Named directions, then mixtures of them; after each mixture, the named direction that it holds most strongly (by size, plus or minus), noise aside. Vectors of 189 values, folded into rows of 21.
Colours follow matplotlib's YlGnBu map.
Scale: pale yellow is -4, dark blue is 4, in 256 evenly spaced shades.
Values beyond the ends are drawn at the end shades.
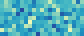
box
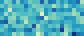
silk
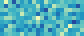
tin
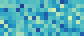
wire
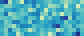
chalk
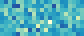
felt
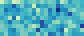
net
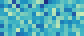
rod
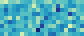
net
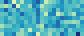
rod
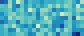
chalk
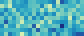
wire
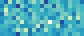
felt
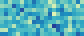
box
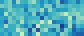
felt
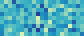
tin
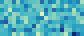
silk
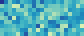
net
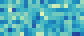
silk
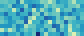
box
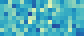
box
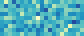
tin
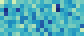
net
